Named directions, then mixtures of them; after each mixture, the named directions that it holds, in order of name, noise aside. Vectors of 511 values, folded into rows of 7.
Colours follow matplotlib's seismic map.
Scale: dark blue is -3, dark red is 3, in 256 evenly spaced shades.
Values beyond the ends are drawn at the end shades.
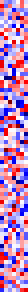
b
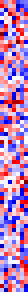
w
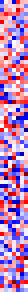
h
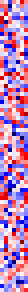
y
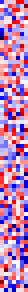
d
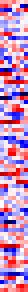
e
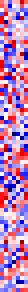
b, y.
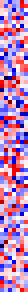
b.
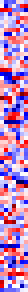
b, e.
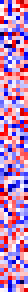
d, w, y.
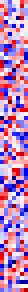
b, y.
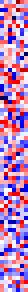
d, e, h.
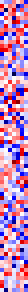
d, w.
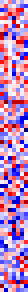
h, w.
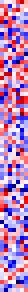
d, h, y.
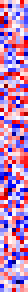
y.
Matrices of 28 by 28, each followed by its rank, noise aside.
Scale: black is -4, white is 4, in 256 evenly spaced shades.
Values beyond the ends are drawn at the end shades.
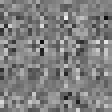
four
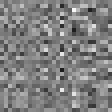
three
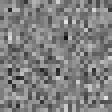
eight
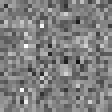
eight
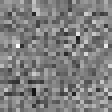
eight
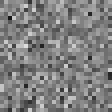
eight
